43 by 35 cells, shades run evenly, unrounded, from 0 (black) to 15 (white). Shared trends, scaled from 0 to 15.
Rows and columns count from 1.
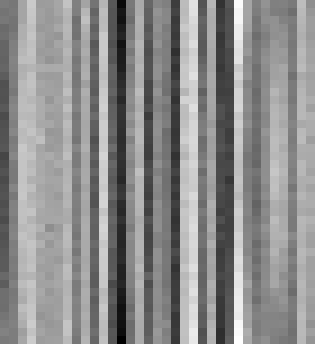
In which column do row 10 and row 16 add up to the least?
14
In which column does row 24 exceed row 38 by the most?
31
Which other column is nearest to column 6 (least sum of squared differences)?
7
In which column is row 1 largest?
27
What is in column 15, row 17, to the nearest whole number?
9
